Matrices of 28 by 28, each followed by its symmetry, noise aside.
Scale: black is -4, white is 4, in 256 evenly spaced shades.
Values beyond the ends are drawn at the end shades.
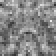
mirrored left to right.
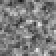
no symmetry.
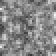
mirrored top to bottom.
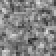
no symmetry.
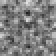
mirrored left to right.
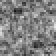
same after a half turn.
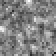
symmetric.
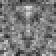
mirrored left to right.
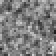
no symmetry.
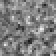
antisymmetric.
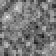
symmetric.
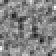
same after a half turn.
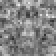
mirrored left to right.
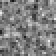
antisymmetric.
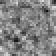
symmetric across the other diagonal.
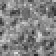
no symmetry.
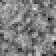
symmetric.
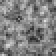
symmetric.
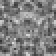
mirrored left to right.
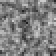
no symmetry.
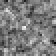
no symmetry.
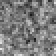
no symmetry.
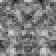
mirrored left to right.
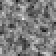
same after a half turn.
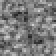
same after a half turn.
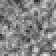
symmetric.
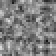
antisymmetric.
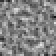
same after a half turn.
